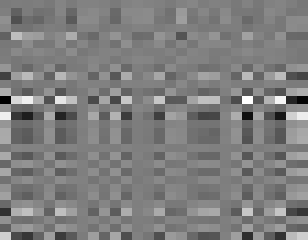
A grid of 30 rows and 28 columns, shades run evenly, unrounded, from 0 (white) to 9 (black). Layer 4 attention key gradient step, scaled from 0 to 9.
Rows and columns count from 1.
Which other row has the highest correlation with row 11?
2
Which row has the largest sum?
15
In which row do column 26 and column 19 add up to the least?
13
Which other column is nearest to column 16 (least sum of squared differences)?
24
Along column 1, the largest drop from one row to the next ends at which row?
14
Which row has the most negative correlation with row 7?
3
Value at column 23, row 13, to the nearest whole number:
0
